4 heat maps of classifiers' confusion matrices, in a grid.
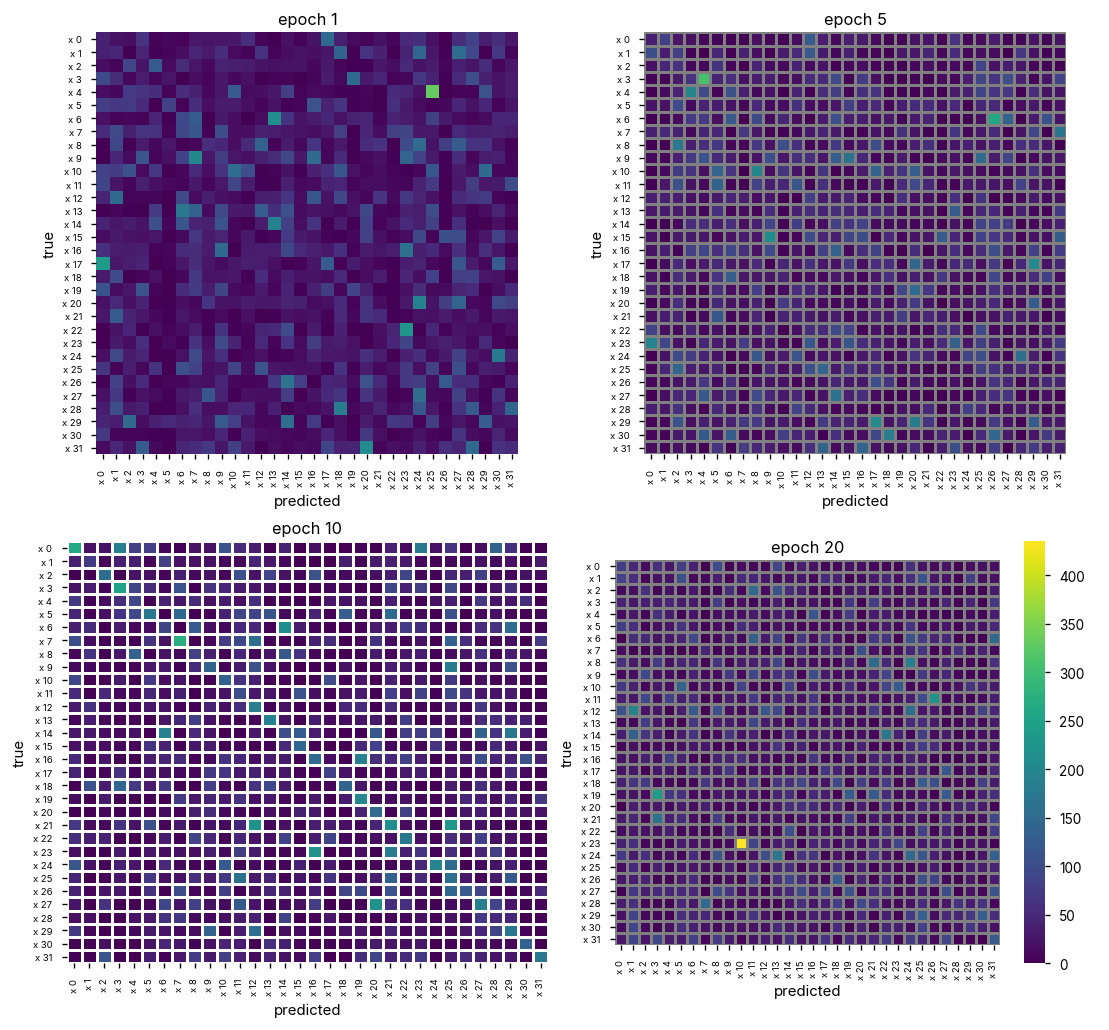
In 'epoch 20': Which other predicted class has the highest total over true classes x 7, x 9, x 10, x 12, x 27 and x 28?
x 1
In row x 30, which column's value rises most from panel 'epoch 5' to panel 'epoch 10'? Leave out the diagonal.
x 13
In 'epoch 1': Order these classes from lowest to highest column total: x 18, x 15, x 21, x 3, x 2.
x 15, x 21, x 2, x 3, x 18
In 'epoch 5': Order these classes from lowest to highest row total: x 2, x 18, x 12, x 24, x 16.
x 2, x 12, x 18, x 24, x 16
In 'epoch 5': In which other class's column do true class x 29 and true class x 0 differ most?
x 17
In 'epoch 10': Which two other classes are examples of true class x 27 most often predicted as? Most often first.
x 20, x 11
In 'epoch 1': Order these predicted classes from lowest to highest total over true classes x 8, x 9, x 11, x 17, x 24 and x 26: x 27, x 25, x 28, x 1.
x 25, x 28, x 1, x 27
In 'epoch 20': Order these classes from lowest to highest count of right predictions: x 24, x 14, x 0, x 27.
x 14, x 0, x 27, x 24
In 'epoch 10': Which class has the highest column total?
x 25
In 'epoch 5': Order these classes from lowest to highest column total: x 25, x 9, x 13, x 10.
x 10, x 9, x 13, x 25
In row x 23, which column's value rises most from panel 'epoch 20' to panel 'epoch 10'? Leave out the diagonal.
x 16
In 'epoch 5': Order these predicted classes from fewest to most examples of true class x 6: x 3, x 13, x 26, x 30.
x 13, x 3, x 30, x 26
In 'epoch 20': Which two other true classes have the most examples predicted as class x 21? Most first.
x 8, x 19
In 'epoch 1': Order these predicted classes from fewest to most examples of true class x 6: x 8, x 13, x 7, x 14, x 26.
x 8, x 26, x 14, x 7, x 13
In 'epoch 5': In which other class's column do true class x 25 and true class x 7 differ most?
x 31
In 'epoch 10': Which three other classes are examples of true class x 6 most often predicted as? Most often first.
x 14, x 29, x 8
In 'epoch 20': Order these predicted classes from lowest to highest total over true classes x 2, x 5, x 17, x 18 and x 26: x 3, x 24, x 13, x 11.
x 3, x 24, x 13, x 11
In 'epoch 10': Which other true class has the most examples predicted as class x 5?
x 21
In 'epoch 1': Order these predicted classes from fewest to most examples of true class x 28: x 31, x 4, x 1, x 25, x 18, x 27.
x 4, x 25, x 27, x 1, x 31, x 18
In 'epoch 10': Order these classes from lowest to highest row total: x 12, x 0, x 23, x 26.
x 12, x 23, x 26, x 0
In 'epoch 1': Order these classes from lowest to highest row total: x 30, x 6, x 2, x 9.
x 30, x 2, x 6, x 9
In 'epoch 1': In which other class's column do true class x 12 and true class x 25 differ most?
x 1
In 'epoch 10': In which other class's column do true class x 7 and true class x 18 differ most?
x 3
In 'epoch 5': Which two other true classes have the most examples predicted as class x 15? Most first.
x 9, x 23
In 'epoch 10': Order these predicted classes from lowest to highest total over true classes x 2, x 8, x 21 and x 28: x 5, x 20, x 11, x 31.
x 31, x 20, x 5, x 11
